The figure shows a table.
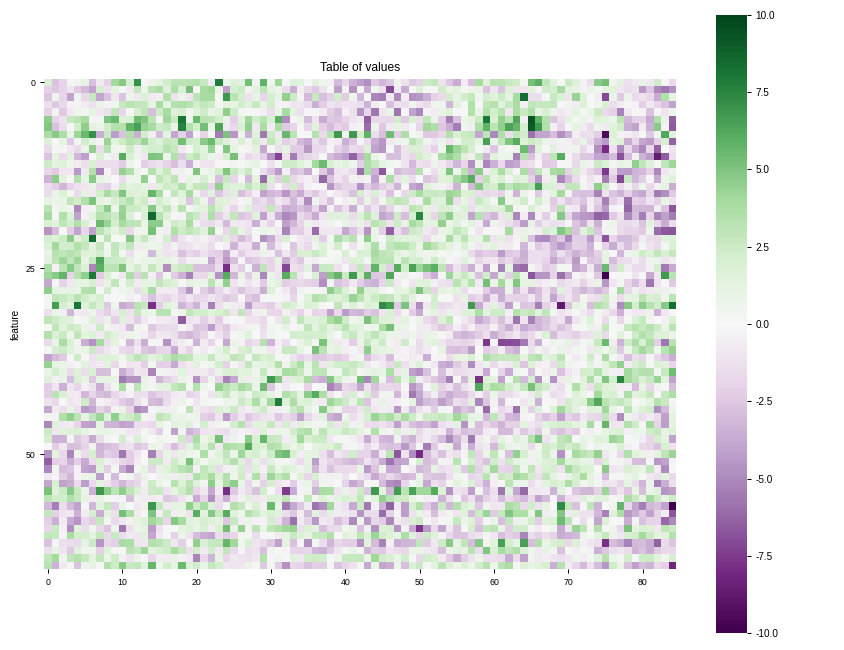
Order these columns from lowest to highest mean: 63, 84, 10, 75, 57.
84, 75, 57, 63, 10
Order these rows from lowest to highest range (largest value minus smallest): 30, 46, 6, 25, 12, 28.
28, 46, 12, 25, 6, 30
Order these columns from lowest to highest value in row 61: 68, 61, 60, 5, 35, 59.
61, 68, 60, 59, 35, 5
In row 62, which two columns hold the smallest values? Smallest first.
75, 82
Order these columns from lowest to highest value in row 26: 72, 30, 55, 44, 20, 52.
52, 44, 20, 72, 30, 55
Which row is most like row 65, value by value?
17
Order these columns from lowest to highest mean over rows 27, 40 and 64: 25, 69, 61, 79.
25, 69, 61, 79
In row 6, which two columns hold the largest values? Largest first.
65, 18
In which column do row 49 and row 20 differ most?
83
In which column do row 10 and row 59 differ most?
43
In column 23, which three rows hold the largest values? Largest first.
0, 6, 48
